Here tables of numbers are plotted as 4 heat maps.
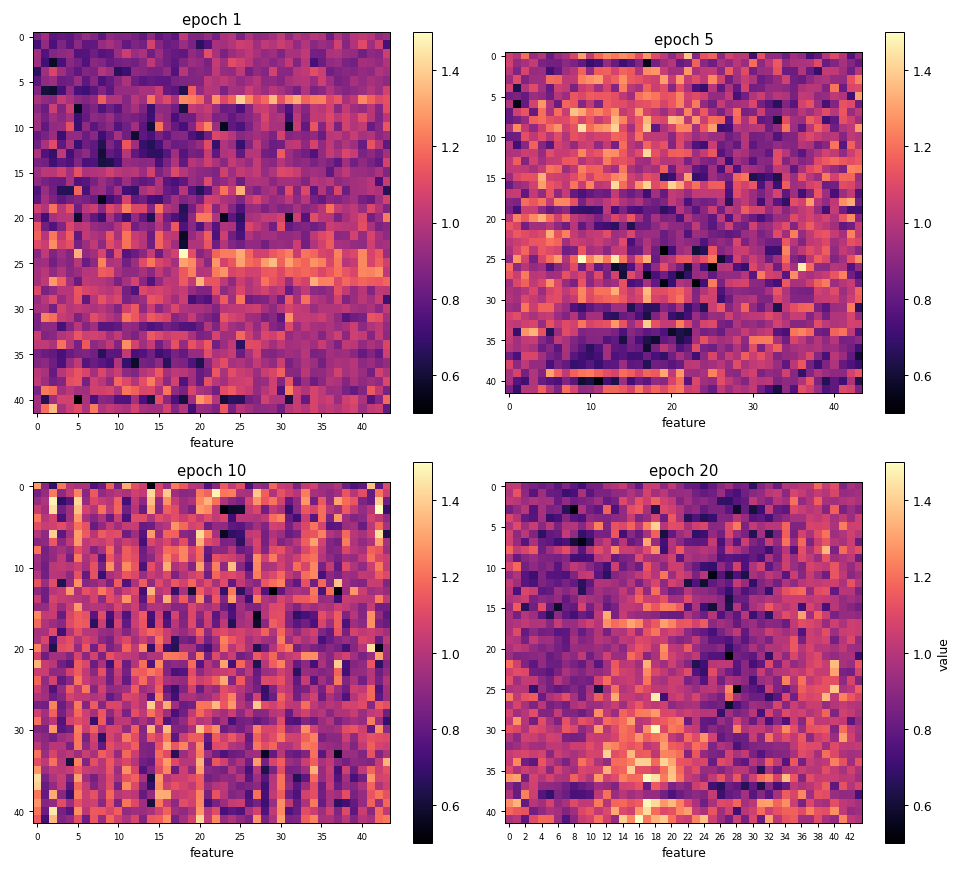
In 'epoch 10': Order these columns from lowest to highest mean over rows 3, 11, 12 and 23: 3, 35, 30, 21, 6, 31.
3, 31, 6, 35, 21, 30
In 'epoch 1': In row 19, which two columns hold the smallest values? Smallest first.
18, 25
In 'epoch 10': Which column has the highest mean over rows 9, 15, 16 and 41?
5
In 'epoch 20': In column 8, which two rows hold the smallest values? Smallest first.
3, 7
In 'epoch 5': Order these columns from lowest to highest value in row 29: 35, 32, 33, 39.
35, 32, 39, 33
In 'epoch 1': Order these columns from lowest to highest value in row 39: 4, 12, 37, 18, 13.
18, 37, 4, 13, 12
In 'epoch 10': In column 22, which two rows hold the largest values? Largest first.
1, 27
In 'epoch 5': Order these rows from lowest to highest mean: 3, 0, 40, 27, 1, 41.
40, 1, 27, 41, 0, 3
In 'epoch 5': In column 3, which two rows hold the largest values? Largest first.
34, 20
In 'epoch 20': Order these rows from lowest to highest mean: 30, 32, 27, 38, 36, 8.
38, 27, 8, 32, 30, 36
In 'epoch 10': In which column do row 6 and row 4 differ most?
23
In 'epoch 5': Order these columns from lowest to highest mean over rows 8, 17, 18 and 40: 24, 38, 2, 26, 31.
31, 2, 24, 38, 26
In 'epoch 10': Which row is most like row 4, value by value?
12
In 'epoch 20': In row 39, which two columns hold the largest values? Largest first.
17, 18
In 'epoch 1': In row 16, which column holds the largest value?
21
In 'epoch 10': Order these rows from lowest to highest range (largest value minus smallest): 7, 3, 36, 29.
29, 7, 36, 3
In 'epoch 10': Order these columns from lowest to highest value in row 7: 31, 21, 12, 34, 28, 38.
28, 31, 12, 21, 38, 34
